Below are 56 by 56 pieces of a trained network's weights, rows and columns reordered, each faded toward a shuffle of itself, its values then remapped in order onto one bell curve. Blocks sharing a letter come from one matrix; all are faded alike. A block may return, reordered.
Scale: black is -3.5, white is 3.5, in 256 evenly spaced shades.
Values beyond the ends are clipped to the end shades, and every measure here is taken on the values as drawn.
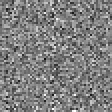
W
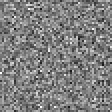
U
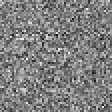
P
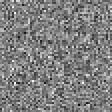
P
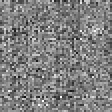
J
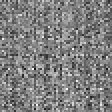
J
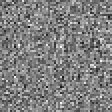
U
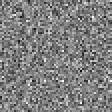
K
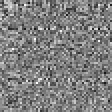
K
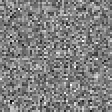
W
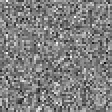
U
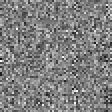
U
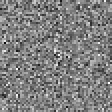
W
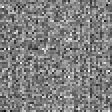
J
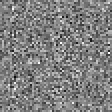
U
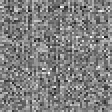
J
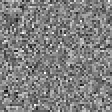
W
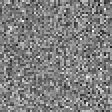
U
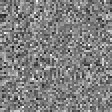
W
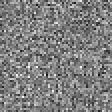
P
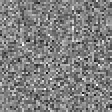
P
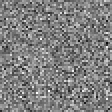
P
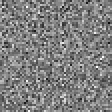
W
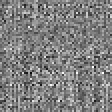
J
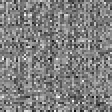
J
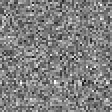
K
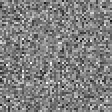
U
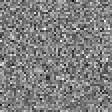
K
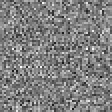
U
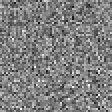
W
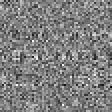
P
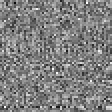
K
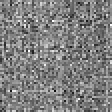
J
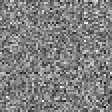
K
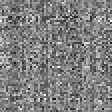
J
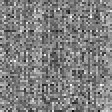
J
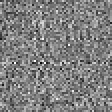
P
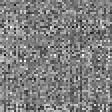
J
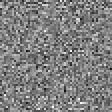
W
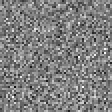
U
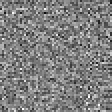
U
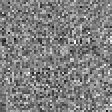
K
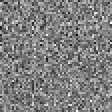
W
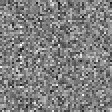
U
